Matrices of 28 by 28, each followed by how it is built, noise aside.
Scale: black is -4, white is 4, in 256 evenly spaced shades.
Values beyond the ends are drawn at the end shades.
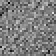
Hankel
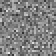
noise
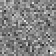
Toeplitz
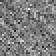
Toeplitz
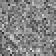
Toeplitz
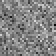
Toeplitz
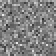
repeating columns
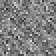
Toeplitz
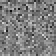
repeating columns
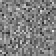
noise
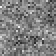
smooth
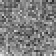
smooth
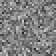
noise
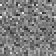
repeating columns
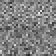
repeating columns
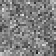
smooth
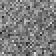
Hankel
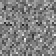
repeating columns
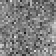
smooth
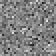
noise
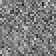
Toeplitz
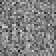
blocks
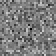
noise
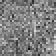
smooth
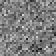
Hankel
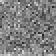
smooth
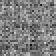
blocks
